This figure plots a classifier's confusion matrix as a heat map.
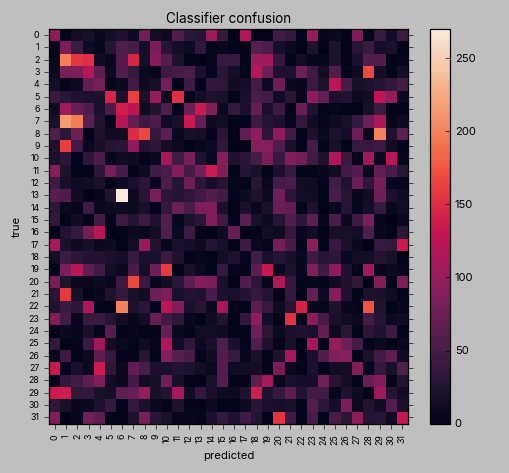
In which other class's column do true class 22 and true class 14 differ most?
6
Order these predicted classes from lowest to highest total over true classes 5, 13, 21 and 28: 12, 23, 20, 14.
12, 20, 14, 23
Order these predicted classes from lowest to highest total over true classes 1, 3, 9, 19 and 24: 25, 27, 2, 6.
27, 6, 25, 2
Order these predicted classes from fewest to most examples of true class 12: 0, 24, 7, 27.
24, 7, 0, 27
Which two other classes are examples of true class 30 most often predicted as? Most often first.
26, 23
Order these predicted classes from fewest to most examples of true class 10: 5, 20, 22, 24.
5, 24, 20, 22
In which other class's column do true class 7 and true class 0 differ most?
1
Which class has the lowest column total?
16
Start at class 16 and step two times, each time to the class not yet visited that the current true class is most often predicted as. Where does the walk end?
25
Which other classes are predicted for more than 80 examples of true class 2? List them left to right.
1, 3, 7, 9, 18, 19
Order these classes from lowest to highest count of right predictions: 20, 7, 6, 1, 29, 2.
7, 1, 29, 20, 6, 2
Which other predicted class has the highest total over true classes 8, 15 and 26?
29
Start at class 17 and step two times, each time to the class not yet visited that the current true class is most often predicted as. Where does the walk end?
20
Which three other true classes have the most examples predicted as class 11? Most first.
5, 29, 22
